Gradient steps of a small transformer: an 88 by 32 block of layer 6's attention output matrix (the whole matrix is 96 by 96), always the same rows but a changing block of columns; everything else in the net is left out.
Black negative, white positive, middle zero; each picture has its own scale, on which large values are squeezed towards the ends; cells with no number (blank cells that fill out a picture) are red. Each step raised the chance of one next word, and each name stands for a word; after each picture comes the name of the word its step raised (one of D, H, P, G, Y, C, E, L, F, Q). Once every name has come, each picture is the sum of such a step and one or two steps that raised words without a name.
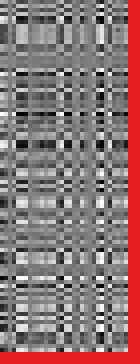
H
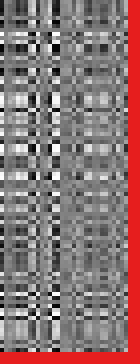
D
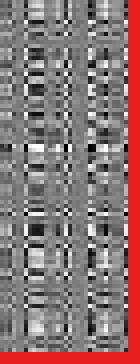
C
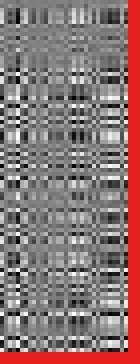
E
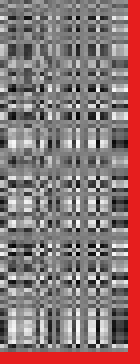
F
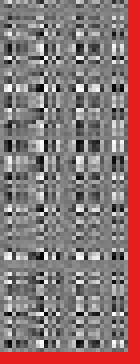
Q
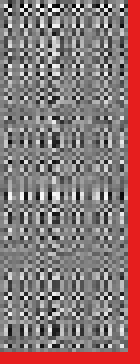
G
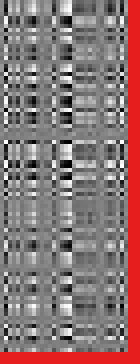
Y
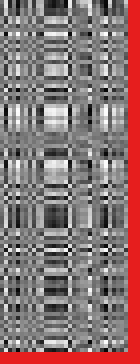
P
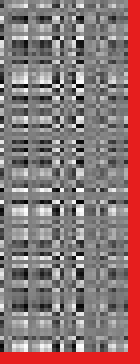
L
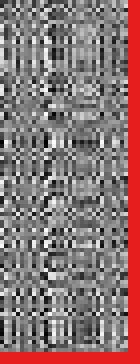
F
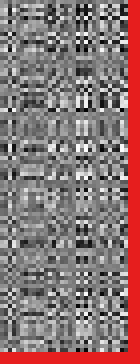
D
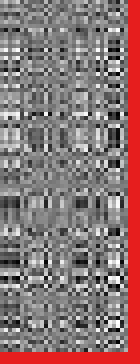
H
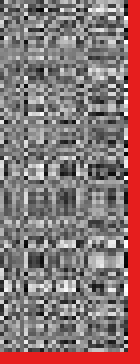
Y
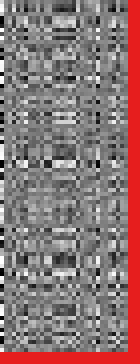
Y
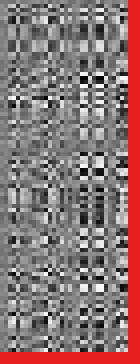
E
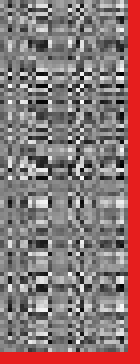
Y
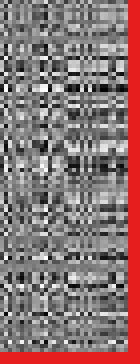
Q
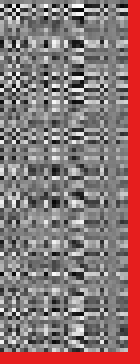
G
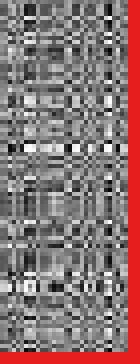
D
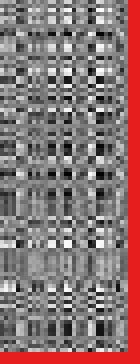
D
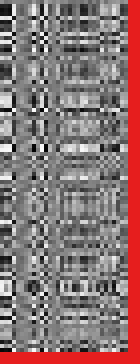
D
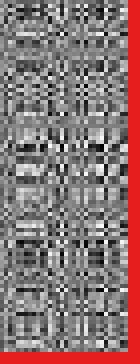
C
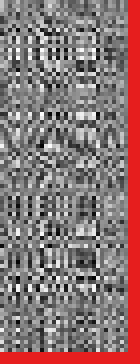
C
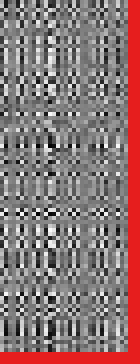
C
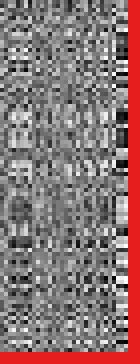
P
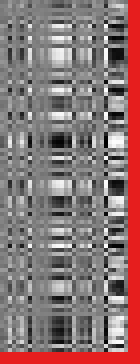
F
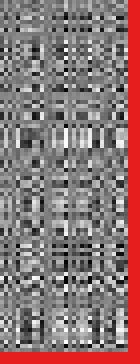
F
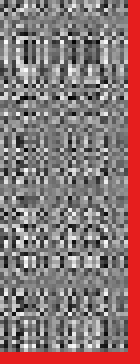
L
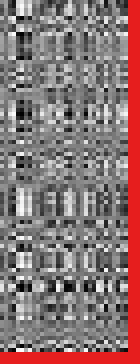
P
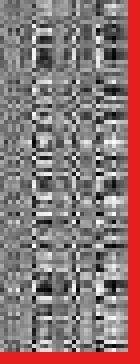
F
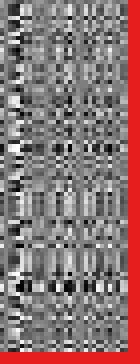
D
